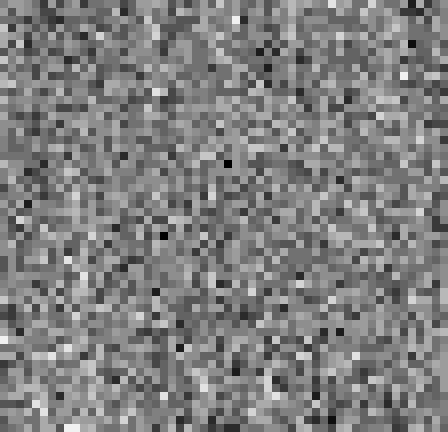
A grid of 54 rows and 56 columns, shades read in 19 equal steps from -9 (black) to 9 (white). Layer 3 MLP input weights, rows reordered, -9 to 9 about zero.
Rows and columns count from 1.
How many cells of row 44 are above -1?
34
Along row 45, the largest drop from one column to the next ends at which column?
40
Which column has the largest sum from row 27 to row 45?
11
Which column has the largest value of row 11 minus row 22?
33
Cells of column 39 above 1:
12
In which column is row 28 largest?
3
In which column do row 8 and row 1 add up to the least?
52
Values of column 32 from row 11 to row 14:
-4 4 -1 3
